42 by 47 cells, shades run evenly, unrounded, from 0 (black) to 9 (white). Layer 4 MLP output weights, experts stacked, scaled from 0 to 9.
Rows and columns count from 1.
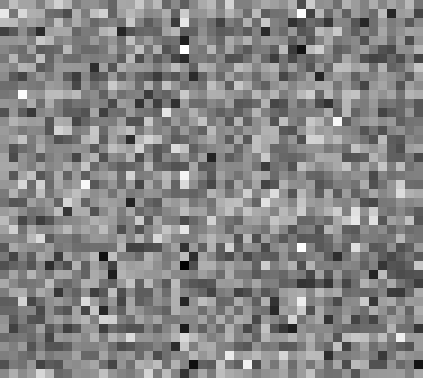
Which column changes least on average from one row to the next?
25
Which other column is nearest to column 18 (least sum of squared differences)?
16
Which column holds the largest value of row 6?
21
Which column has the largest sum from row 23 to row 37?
20
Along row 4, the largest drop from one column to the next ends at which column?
14
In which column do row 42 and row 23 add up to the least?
15
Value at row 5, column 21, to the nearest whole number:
1
